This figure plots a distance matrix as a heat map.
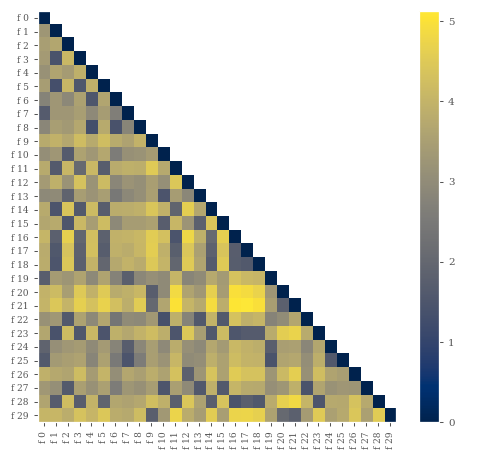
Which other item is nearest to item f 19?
f 25
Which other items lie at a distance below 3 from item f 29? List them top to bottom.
f 9, f 20, f 21
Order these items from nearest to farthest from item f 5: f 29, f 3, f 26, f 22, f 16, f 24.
f 3, f 16, f 24, f 22, f 26, f 29
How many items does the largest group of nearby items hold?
10
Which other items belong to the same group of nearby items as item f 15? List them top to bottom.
f 2, f 10, f 13, f 22, f 27
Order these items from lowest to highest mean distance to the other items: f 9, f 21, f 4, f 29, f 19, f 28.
f 19, f 28, f 4, f 9, f 29, f 21
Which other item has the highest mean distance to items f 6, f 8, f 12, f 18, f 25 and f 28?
f 21
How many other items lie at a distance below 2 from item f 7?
4
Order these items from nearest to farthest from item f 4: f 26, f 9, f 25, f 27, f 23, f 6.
f 6, f 25, f 27, f 26, f 9, f 23
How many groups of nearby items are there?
6
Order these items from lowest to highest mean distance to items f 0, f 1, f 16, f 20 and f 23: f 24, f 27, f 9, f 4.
f 24, f 27, f 9, f 4
